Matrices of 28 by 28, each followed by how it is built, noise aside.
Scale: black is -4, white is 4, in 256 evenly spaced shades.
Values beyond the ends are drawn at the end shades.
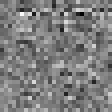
low rank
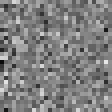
uneven columns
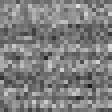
blocks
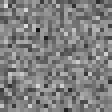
noise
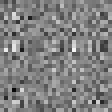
low rank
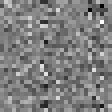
uneven columns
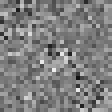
block diagonal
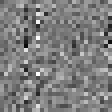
uneven columns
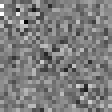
block diagonal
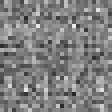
blocks
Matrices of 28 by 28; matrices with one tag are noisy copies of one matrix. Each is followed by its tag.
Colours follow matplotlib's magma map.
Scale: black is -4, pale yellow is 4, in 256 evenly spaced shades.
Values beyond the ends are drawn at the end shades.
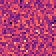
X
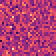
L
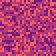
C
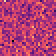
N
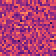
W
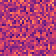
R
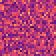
R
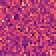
L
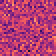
X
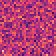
N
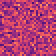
C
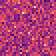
L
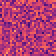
N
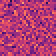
C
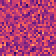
L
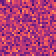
L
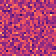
X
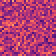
C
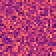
C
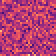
W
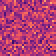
W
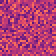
X
